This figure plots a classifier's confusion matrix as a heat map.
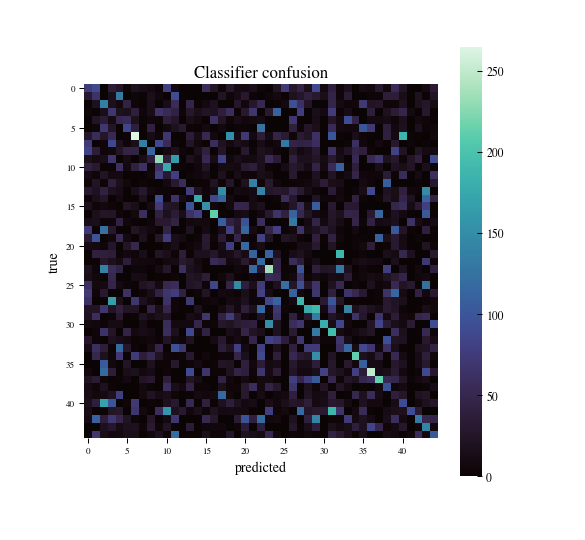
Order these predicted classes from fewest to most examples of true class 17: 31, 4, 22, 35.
35, 31, 4, 22
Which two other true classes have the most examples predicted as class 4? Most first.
1, 33
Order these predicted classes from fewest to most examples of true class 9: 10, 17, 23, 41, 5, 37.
5, 41, 10, 23, 37, 17
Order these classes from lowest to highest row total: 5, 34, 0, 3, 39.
39, 5, 0, 3, 34
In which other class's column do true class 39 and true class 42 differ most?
29
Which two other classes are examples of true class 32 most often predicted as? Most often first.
38, 23
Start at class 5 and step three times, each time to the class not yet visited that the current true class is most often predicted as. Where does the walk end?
36
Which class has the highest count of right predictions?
6
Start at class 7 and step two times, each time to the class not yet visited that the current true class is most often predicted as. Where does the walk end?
19
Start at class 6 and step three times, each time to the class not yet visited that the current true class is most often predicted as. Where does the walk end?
26
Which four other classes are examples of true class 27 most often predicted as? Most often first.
3, 24, 31, 23
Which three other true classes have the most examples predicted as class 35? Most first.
5, 33, 2
